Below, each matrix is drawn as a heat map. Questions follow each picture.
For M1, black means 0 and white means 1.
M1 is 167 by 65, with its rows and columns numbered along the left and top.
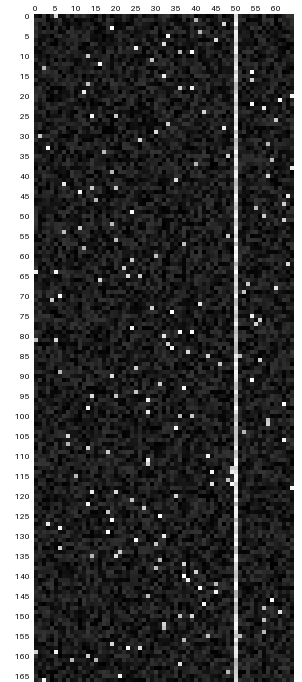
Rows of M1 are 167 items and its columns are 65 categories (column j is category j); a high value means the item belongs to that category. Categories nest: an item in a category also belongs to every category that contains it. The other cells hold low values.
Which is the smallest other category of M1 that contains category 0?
5
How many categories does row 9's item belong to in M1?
3
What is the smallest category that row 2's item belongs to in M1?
47
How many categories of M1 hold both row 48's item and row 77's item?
2
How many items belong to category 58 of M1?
4
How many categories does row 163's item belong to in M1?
1
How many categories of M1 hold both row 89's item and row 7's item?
1
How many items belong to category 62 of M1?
4
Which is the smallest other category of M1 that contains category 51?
43
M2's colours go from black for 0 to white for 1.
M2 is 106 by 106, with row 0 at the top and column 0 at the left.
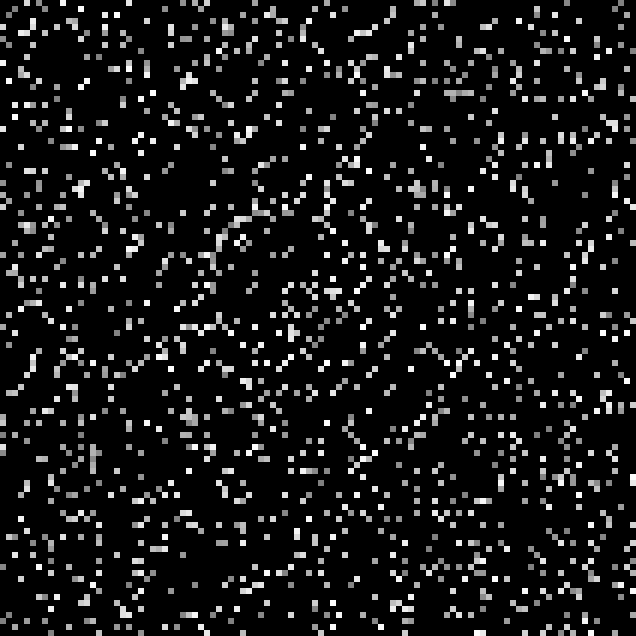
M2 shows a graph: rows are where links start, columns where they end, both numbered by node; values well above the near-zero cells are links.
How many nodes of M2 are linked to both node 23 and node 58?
1
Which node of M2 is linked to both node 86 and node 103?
node 14
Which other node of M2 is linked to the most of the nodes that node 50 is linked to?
node 70
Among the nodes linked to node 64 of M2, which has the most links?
node 47
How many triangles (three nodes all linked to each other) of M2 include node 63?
6
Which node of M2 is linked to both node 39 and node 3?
node 37
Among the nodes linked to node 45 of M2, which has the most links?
node 42
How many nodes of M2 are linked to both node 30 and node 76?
5
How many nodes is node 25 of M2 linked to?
5
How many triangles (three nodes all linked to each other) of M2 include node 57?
8
